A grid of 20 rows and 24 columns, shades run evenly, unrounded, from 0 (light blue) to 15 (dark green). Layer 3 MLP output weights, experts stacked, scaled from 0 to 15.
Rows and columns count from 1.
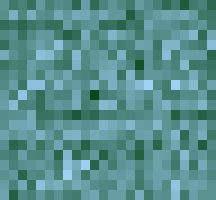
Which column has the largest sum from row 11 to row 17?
24
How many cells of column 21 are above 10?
2
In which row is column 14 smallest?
6
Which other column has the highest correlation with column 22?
20
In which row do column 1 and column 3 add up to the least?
10
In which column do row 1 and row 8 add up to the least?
13
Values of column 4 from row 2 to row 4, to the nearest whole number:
4 10 8
